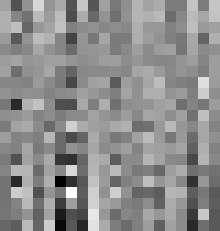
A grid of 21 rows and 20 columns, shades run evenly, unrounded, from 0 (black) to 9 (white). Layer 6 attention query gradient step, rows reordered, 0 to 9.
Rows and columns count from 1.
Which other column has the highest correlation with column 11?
7
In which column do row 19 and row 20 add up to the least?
6
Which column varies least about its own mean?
10
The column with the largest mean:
9
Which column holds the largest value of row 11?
19
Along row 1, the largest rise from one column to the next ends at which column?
8
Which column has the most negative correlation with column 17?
4
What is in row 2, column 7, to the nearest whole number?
3
